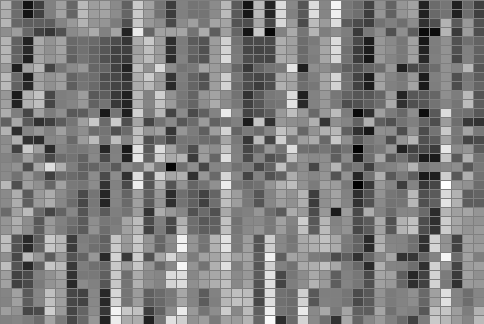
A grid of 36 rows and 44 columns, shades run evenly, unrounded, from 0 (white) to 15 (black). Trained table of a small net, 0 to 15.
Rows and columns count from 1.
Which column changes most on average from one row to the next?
16
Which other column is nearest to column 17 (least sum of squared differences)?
35
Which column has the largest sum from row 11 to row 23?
33
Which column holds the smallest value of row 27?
17
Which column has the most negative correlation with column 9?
4
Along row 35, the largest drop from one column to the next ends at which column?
11
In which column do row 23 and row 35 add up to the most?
10
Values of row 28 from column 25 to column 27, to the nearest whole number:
3 7 8
